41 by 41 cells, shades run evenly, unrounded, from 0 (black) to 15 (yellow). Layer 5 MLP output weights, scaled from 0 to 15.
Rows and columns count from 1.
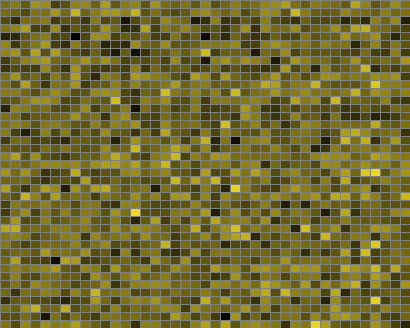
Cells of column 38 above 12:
5
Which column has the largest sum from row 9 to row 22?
17
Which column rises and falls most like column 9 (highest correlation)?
26
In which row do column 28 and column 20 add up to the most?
10
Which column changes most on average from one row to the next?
38
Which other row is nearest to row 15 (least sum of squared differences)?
14
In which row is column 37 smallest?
3
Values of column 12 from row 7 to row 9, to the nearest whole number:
2 8 5
